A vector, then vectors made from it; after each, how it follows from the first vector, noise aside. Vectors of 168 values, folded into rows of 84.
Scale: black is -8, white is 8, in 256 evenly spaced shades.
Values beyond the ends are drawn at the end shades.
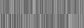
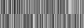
wrapped around, scaled up.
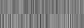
sign-scrambled.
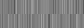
reversed, negated, partly zeroed.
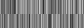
reversed, negated, scaled up.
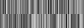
wrapped around, scaled up.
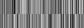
reversed, negated, scaled up.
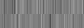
reversed, negated, partly zeroed.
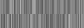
copied.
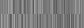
sign-scrambled.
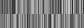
reversed, negated, scaled up.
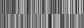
reversed, negated, scaled up.
